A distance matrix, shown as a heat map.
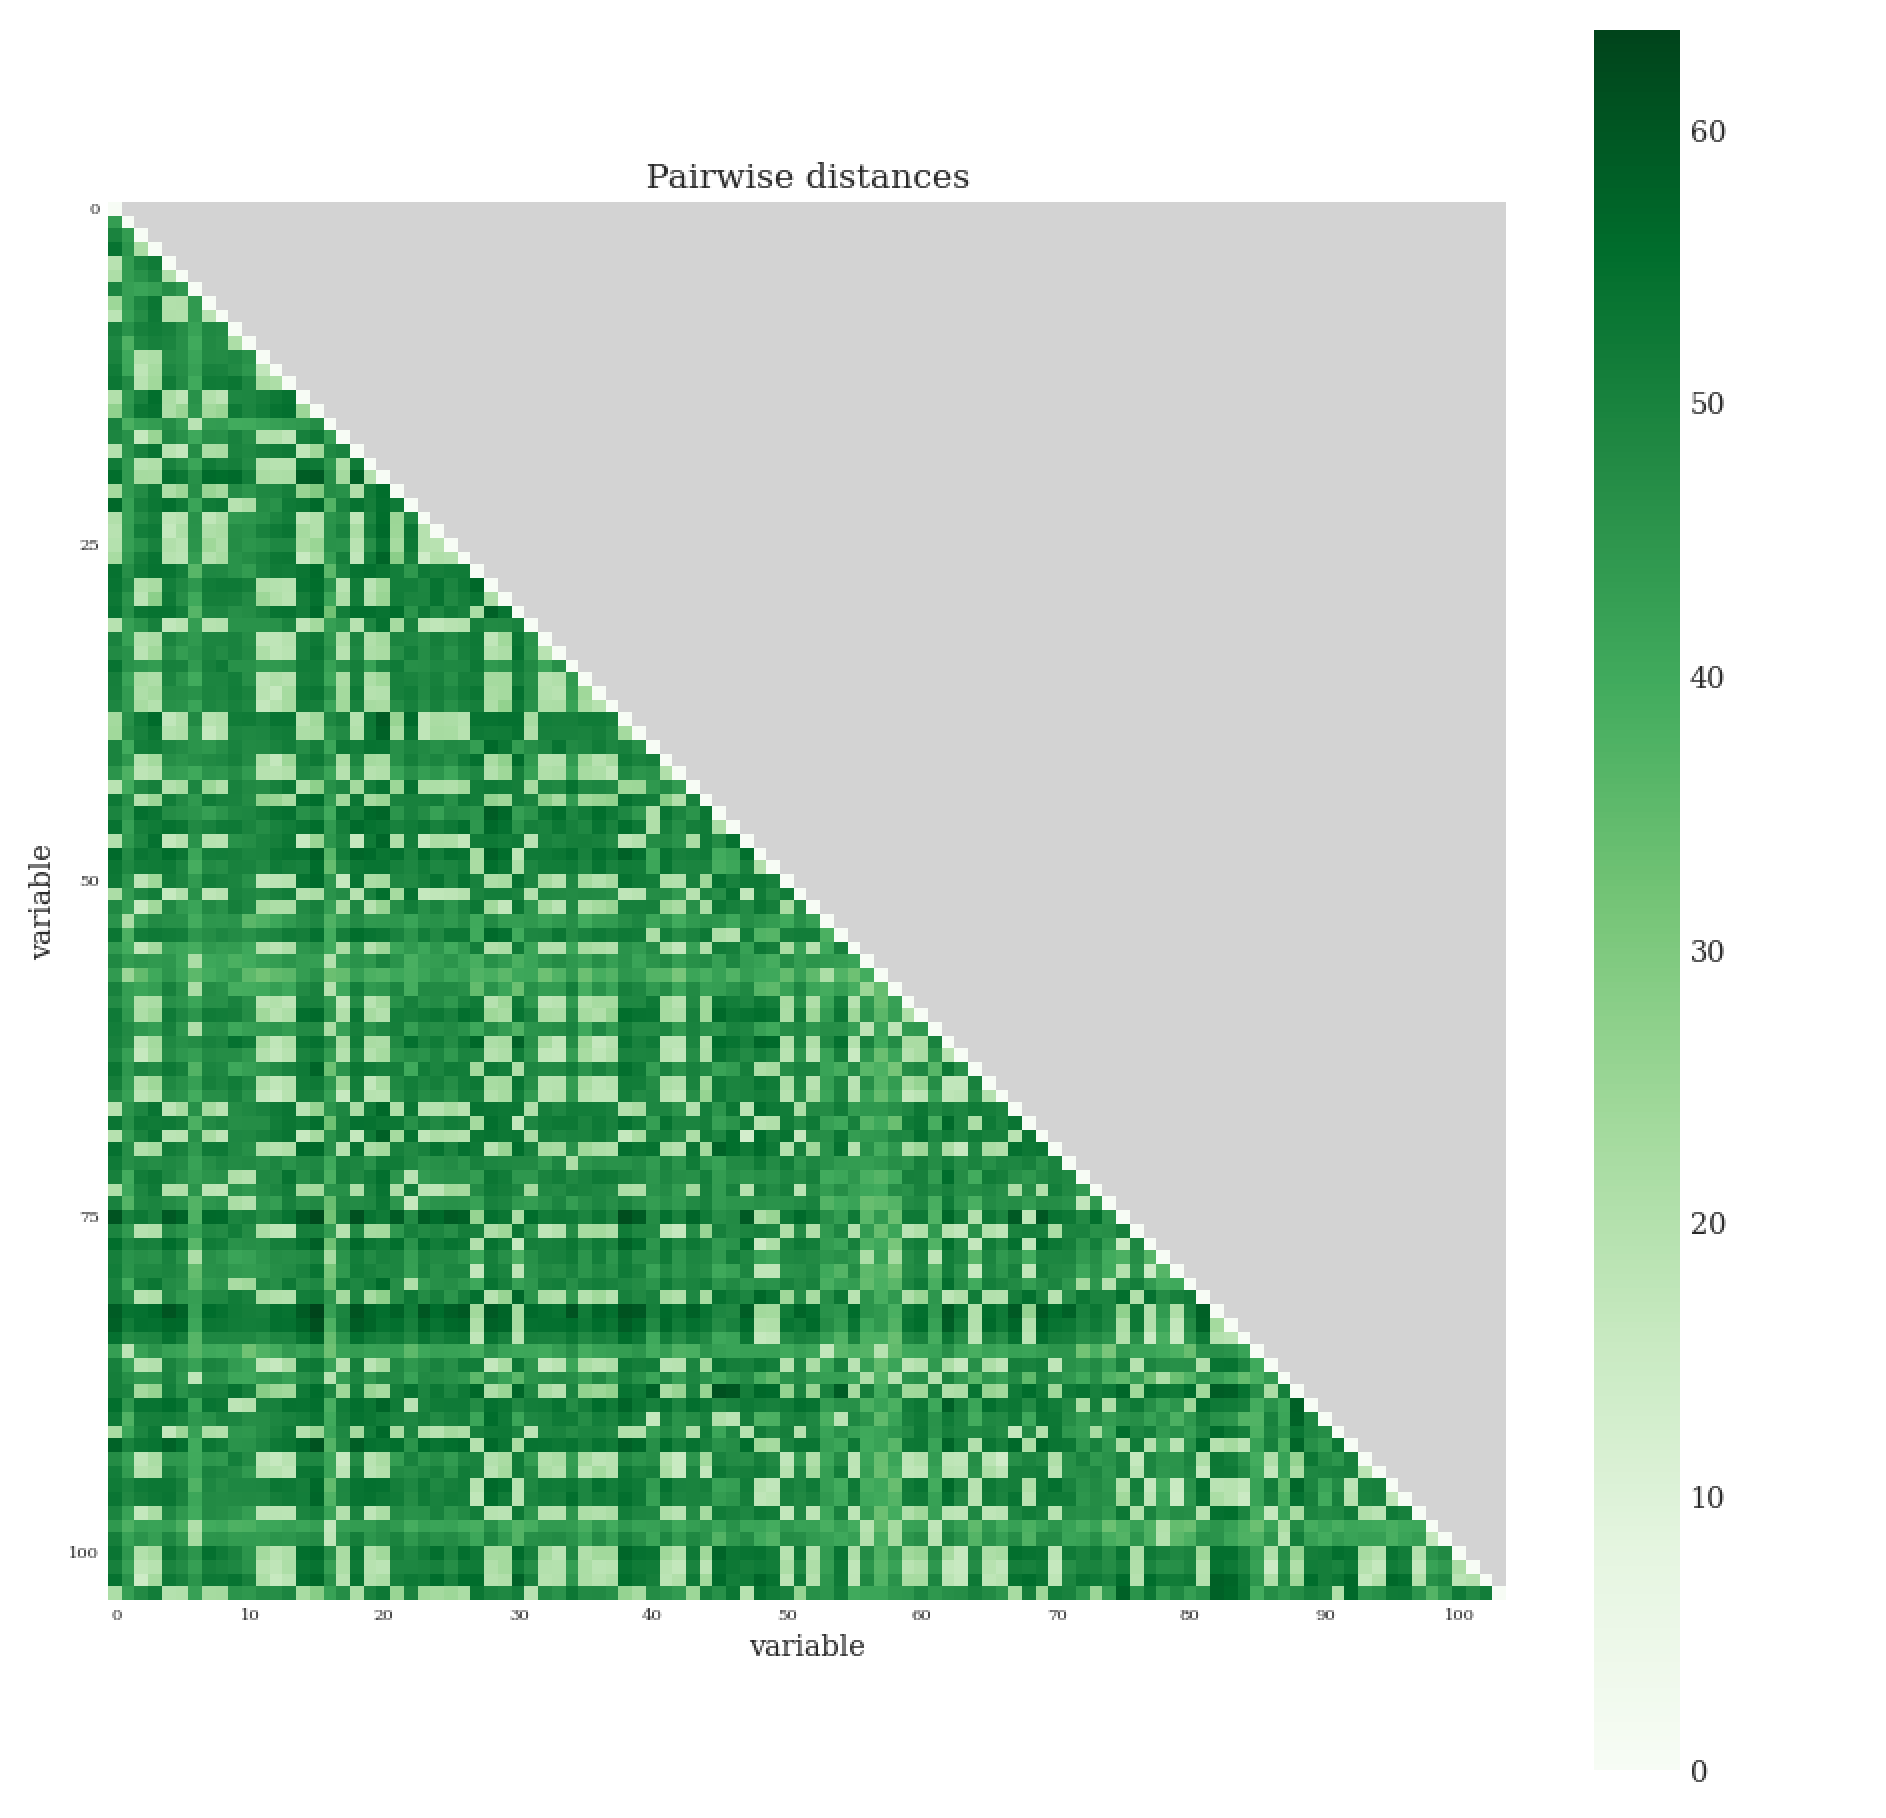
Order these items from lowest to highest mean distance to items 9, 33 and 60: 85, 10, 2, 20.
2, 20, 10, 85
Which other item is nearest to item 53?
85
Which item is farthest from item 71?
82
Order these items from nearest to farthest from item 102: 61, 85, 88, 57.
88, 57, 85, 61
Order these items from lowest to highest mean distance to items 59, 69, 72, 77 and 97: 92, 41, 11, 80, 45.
11, 41, 80, 92, 45
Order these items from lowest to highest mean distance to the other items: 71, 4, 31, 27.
31, 4, 27, 71
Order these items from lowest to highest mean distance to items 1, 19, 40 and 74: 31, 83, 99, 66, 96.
66, 99, 31, 96, 83
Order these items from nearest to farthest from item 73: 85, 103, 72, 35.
103, 85, 72, 35
